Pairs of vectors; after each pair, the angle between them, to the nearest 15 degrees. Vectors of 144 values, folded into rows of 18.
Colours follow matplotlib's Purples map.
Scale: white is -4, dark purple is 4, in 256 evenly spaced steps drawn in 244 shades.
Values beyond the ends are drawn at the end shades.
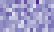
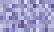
150 degrees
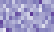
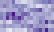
105 degrees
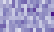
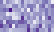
90 degrees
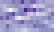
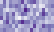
60 degrees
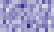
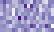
90 degrees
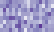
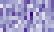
120 degrees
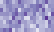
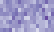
15 degrees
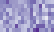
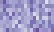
45 degrees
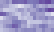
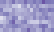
45 degrees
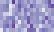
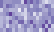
105 degrees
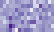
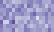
75 degrees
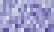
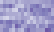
45 degrees
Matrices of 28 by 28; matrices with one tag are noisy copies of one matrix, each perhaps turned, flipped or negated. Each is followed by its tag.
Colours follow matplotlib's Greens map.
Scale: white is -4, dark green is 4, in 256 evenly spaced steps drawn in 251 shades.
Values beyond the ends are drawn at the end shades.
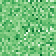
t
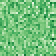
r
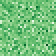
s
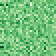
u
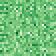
u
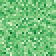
s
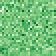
s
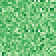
t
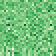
u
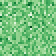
t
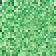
r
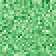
u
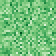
s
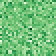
t
